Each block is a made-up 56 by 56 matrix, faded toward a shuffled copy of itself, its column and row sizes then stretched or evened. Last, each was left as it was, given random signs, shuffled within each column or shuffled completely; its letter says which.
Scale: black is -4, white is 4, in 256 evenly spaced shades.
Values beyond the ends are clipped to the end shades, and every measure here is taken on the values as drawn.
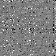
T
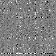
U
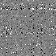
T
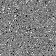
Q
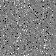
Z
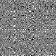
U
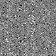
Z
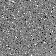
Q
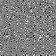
U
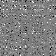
U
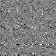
T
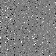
Z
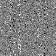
Z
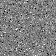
Q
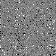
T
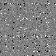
T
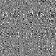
U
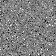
Q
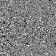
T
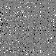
T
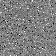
Q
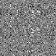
U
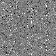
Z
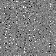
Z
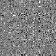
U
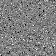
Q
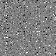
T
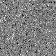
Q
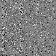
Z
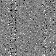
Z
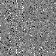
Z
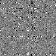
T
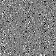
Z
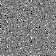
Z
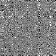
U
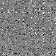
T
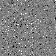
Z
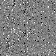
Z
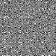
U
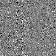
Z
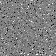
Q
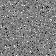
Q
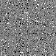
T
